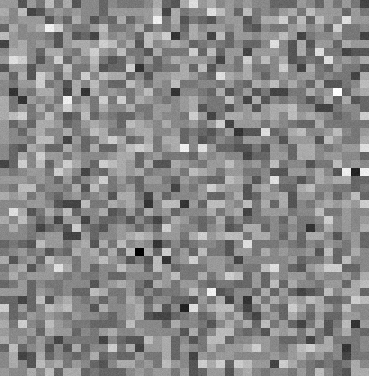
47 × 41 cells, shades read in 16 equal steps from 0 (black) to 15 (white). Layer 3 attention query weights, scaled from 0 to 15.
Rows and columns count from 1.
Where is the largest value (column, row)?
38, 12
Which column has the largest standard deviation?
28
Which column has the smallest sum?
4
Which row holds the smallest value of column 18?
31
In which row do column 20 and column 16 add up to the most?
19
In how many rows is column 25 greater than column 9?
23
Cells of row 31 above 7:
20
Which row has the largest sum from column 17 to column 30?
30
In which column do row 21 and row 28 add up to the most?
3
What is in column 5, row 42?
6
